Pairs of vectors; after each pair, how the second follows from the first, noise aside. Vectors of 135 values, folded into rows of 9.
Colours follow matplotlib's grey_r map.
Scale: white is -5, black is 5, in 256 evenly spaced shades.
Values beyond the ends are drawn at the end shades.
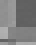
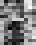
wrapped around, scaled up.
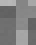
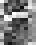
wrapped around, scaled up.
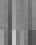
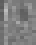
wrapped around, shrunk.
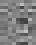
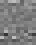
reversed, negated, partly zeroed.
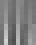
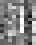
wrapped around, scaled up.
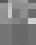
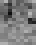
negated.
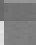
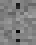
wrapped around, negated, partly zeroed.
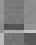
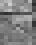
reversed, negated.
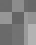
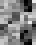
wrapped around, negated, scaled up.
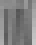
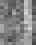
wrapped around.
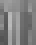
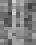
wrapped around.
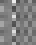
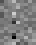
wrapped around, negated, partly zeroed.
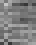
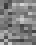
negated.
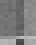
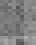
shrunk.
